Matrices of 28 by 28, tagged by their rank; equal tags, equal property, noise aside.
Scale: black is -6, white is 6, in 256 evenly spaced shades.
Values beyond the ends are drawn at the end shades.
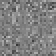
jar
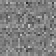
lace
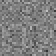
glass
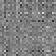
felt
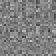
felt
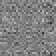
glass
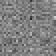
jar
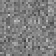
jar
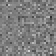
jar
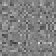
felt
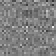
lace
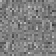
glass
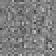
jar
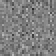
jar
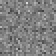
glass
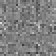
glass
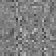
jar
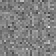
glass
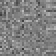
jar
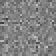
jar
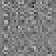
felt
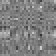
felt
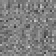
glass
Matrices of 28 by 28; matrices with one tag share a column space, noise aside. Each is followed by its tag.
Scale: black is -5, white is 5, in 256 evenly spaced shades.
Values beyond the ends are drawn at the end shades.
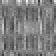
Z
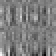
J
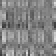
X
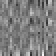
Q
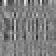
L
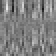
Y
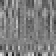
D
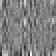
Q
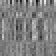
L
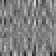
Q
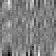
Q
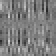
Y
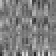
Q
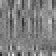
D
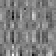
X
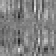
Y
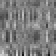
X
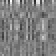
L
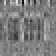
L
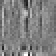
D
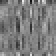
Z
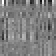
L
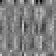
Z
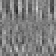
Y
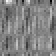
Z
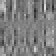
Y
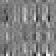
J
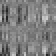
J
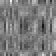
Z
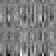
J
